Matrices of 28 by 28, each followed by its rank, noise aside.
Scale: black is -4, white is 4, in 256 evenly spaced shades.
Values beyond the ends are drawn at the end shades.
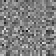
four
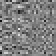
three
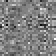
three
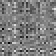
three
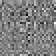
four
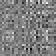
three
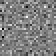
four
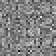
six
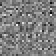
six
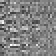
four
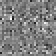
four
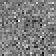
six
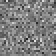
eight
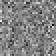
eight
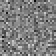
eight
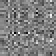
four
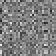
three
